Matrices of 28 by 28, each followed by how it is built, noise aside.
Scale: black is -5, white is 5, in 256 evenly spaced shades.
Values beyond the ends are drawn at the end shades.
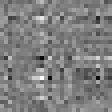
low rank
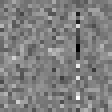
uneven columns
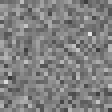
noise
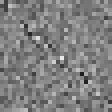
banded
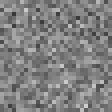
noise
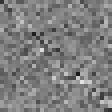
banded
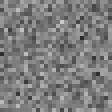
noise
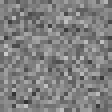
noise
